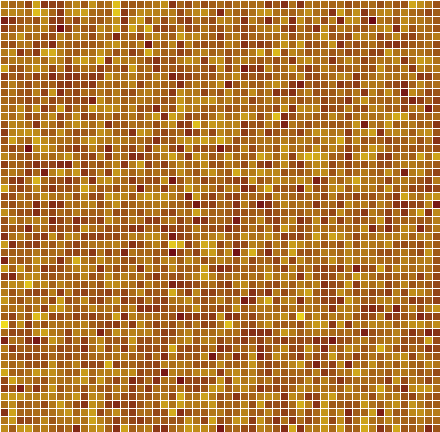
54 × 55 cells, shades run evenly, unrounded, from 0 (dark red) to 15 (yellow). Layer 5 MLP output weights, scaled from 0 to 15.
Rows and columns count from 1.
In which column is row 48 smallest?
23
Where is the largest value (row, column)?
41, 1
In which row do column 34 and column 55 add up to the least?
26
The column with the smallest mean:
55
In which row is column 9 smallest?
21
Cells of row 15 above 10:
6
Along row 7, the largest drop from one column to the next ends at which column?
36
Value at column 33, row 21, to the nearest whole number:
4
